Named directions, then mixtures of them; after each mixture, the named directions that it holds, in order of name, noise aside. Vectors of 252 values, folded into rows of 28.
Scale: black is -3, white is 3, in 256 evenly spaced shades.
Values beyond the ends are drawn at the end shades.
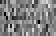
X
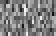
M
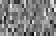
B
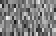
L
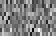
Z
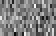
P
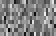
B.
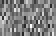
L, P, Z.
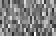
B, L, P.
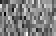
L, M, X.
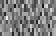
L, Z.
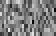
B, M, Z.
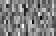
M.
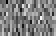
L, M, Z.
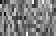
L, M, X.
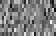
B.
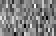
P.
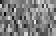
L, X.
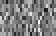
M, P, Z.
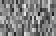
M, P.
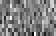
B, L.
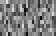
M.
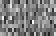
B, M.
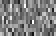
B, M.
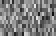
M, P.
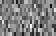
B, P, Z.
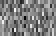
L, P, Z.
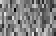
B, L, X.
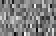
P.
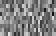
M, P, Z.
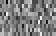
M, Z.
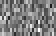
P, Z.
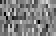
X.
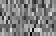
Z.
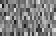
L.
